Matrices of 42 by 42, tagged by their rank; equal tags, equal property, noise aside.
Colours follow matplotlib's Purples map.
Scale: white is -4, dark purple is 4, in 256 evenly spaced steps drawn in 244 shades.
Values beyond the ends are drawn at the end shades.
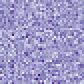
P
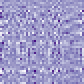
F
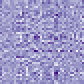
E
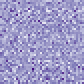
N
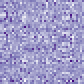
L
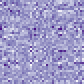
E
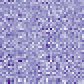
F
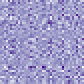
F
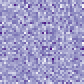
E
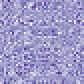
N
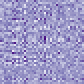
E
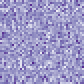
P
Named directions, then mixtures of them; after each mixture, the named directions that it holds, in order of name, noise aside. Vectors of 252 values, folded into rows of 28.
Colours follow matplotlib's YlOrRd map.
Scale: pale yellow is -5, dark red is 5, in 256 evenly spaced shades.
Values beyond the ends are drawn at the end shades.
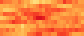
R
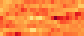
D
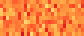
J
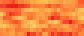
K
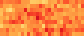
J, R.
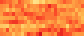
K, R.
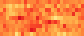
D, J, K.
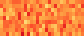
J.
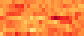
D, K.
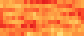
K, R.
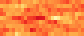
D, K, R.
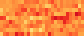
D, J.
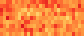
D, J, R.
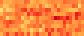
D, J, R.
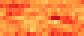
D, K.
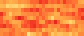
K.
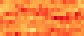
D, R.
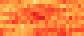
R.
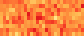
D, J, R.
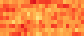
J, R.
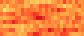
R.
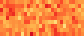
J, K.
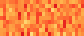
J.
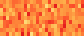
J.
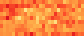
J, K, R.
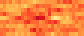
D, K, R.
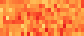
J, R.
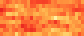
D, K, R.
